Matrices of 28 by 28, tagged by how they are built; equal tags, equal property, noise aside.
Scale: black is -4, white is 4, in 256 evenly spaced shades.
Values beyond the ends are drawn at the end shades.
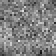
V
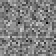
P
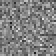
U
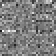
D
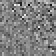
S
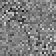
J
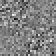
J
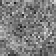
V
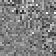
S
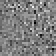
S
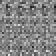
P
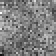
V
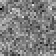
V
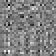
D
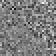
S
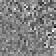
S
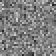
U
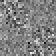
J
